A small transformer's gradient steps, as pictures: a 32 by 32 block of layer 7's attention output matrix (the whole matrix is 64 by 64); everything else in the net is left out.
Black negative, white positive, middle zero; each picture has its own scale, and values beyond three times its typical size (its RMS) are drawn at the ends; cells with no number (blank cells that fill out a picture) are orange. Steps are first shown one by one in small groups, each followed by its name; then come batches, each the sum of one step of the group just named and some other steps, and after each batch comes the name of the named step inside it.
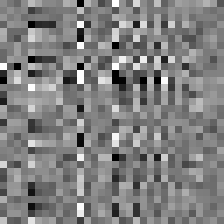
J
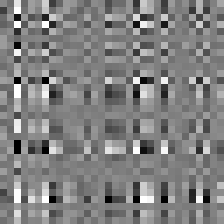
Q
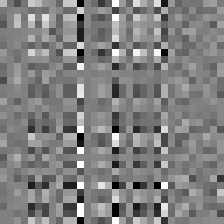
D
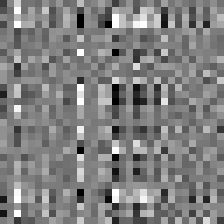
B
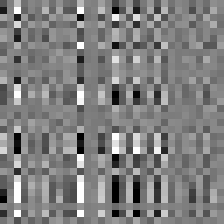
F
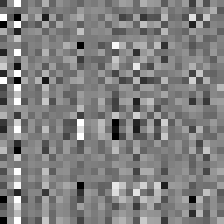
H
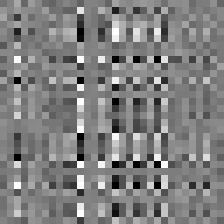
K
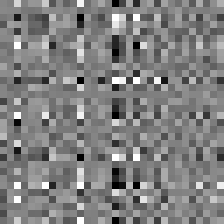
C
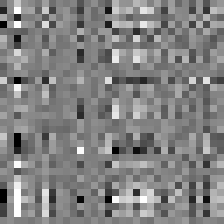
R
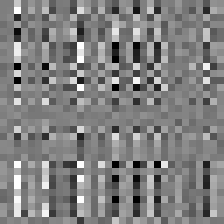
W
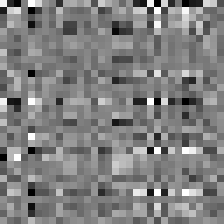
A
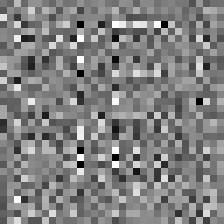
H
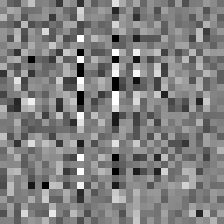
J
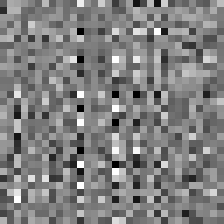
F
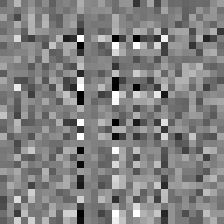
H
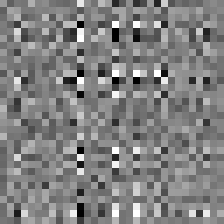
A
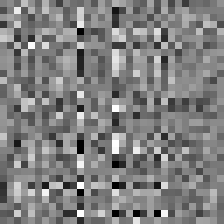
F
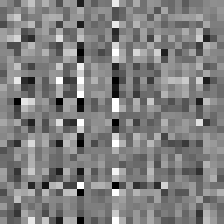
D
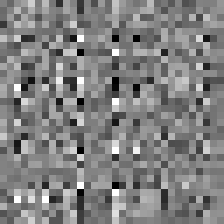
Q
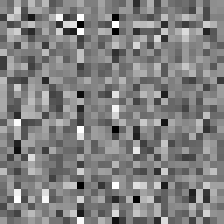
Q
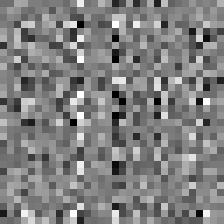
C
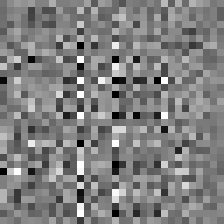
J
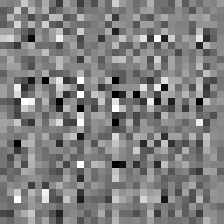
Q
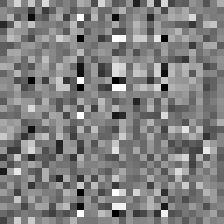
H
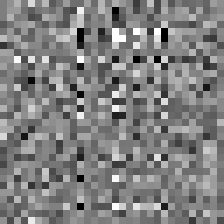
K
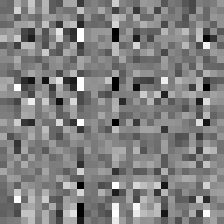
Q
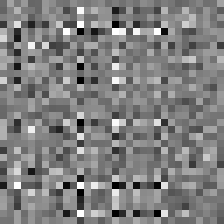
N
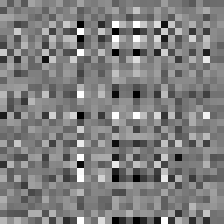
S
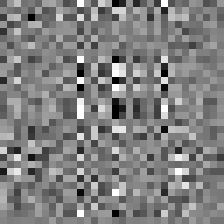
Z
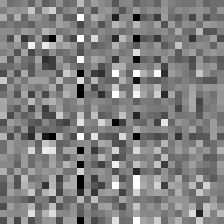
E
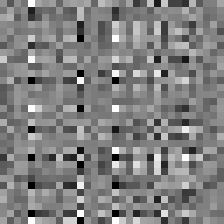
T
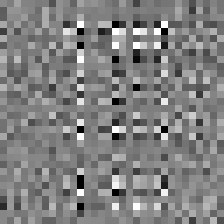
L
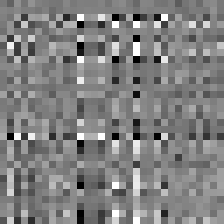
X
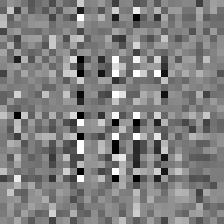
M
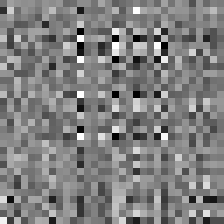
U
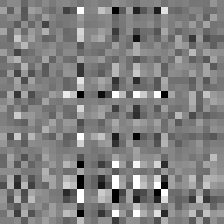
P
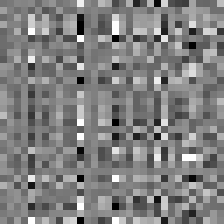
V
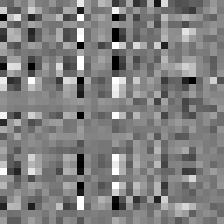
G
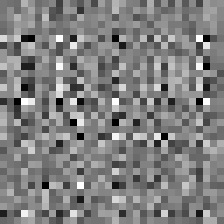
M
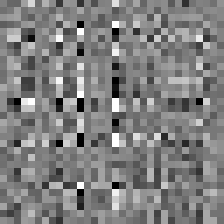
S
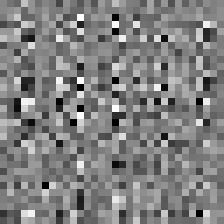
E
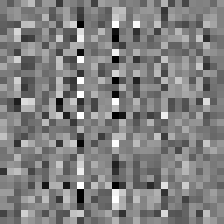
Z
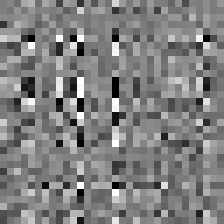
N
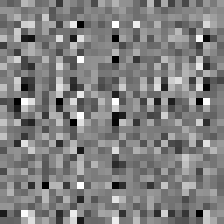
V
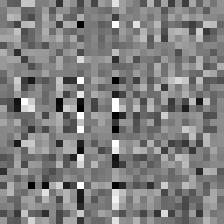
T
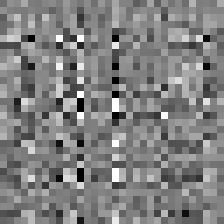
V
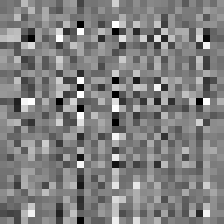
E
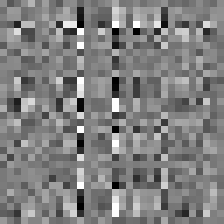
S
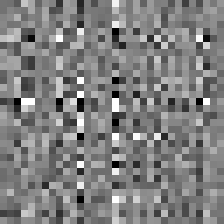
M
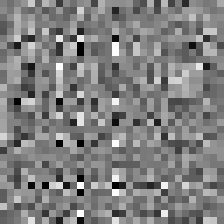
V
